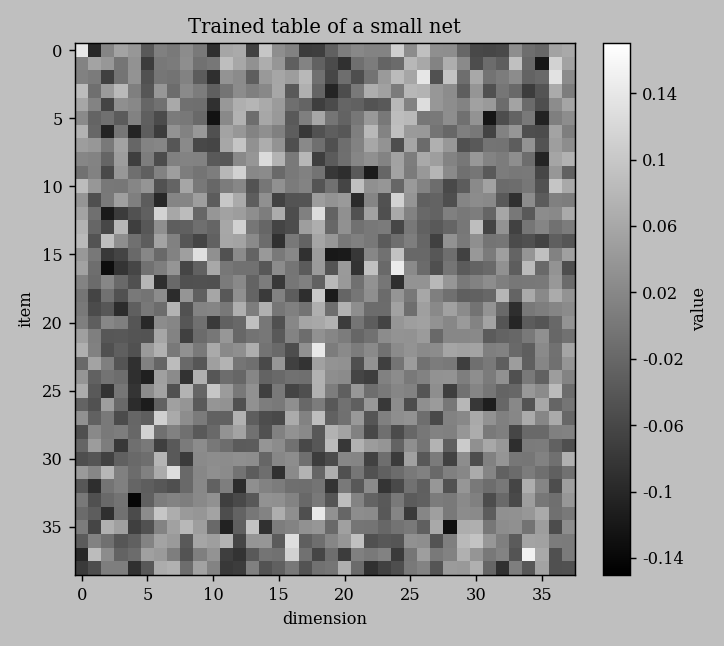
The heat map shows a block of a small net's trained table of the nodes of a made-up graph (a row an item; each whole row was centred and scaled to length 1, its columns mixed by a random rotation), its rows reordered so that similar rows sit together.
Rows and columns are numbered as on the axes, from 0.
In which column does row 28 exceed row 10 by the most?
20
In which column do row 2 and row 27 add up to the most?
36
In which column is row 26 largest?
29
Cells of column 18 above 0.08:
5
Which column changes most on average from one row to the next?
2
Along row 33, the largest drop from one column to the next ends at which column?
4
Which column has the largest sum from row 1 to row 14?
12
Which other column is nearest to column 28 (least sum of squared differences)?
26
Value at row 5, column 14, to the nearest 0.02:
0.06
